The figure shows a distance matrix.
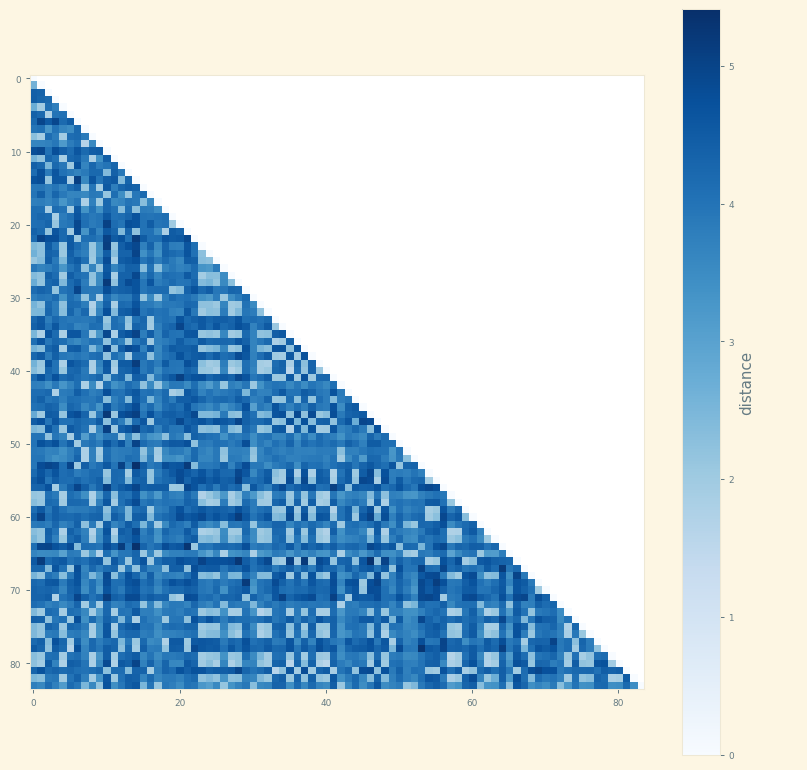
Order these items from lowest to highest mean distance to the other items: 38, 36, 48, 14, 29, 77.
48, 36, 38, 77, 29, 14
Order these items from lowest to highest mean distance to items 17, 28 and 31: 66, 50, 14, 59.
50, 59, 14, 66
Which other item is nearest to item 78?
5
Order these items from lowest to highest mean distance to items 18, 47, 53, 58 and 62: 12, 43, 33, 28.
28, 33, 12, 43
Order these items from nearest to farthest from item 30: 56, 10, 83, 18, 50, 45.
83, 45, 50, 18, 10, 56
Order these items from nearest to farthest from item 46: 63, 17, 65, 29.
63, 65, 17, 29
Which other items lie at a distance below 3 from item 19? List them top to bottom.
3, 20, 29, 43, 56, 71
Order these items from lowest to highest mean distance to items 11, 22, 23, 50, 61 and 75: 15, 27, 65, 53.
27, 65, 53, 15
